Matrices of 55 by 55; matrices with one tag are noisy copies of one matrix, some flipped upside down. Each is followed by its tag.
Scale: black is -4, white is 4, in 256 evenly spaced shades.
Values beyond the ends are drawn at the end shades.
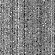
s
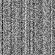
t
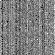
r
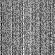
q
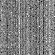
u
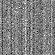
t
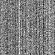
u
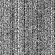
s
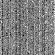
r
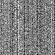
s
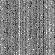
u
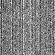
q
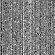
q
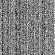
r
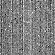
q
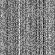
u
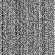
r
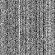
u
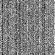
r
